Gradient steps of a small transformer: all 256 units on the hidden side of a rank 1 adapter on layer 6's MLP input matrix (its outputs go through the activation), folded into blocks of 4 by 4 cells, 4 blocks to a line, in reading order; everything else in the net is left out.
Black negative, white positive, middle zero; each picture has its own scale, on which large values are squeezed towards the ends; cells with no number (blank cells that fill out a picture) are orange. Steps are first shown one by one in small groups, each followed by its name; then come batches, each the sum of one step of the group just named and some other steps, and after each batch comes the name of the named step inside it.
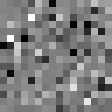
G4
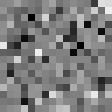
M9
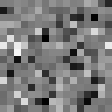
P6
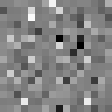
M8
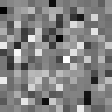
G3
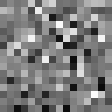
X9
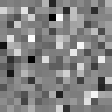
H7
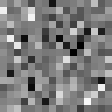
G4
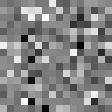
M8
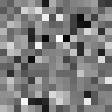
P6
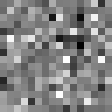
M8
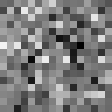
X9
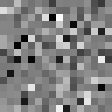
H7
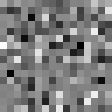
M9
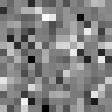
G3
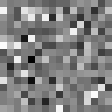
H7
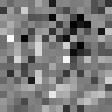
G4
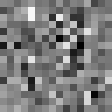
M8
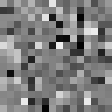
M8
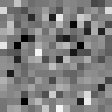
M9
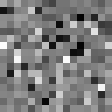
G3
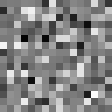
G3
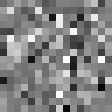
X9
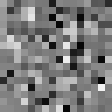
P6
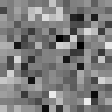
M8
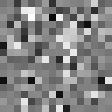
H7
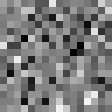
M9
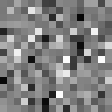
P6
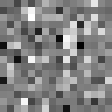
M8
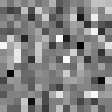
M9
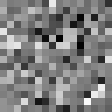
M8
